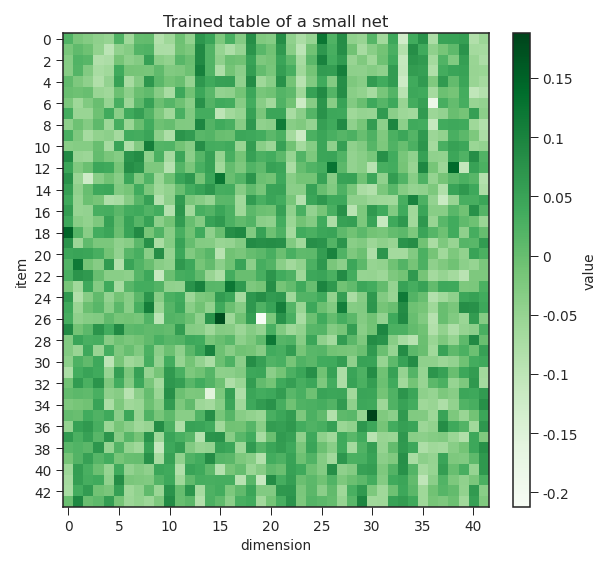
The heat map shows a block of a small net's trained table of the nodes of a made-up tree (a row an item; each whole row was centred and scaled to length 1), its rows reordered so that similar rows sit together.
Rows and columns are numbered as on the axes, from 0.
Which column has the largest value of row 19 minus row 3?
33
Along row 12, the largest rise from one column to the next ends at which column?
38
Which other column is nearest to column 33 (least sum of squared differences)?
41
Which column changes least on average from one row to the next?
35
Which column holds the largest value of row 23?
16
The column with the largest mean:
21
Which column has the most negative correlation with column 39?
4
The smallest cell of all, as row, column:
26, 19
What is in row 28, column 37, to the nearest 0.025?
-0.025
